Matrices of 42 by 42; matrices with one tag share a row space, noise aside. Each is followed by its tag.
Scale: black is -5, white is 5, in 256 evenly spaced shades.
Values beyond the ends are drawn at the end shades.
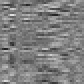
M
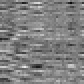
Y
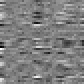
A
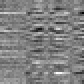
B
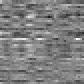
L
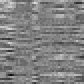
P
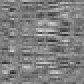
M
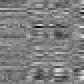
B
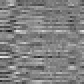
Y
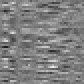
M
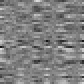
A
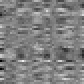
A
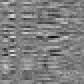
M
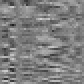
M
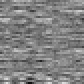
L
